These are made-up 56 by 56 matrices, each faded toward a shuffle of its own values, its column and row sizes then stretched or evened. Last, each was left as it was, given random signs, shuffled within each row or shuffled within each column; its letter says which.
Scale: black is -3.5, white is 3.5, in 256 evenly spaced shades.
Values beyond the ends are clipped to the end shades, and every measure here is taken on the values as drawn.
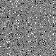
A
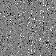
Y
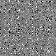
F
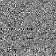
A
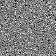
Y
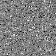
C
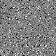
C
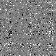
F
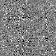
F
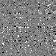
A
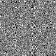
F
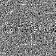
F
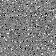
C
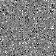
F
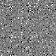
A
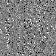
Y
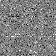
C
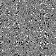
F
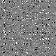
A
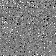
C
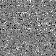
C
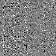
F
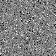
Y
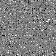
C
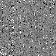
Y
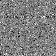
C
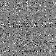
F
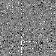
F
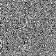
Y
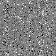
Y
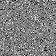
C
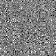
A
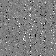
Y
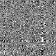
A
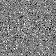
C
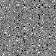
A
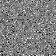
C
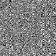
F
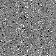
Y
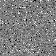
C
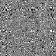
A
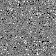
C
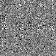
F
